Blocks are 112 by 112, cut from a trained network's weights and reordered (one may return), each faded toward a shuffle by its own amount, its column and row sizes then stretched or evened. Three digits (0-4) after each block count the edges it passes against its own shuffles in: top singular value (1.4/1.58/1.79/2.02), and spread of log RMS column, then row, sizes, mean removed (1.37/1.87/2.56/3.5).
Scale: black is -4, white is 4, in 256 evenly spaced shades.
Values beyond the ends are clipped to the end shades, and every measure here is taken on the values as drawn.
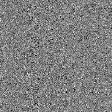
0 2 1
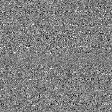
0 0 3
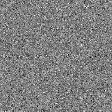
1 1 2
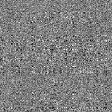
4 2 3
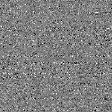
0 2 3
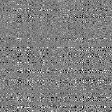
4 3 4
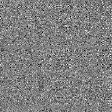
2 2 3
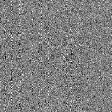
2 3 0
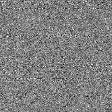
0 0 3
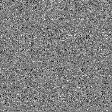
0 0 3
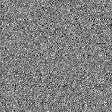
1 0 2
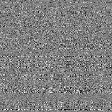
4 1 4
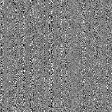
2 4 0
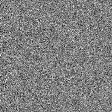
0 1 0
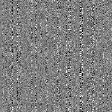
3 4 0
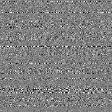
4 1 4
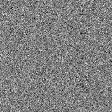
0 0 0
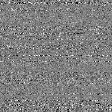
1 1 4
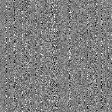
1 4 0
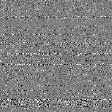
1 2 4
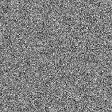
2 0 1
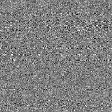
2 0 3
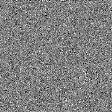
0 2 1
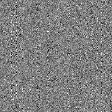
2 3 1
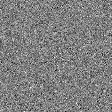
0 0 1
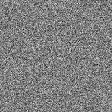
2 0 0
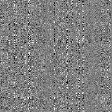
4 4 2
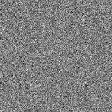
4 1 1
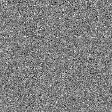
0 1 2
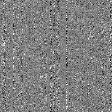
0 4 1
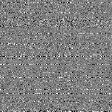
2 1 4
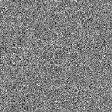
4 2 2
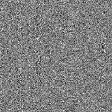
3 2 1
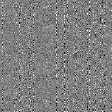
4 4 2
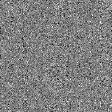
0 3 1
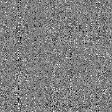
1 3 2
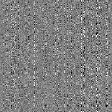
4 4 1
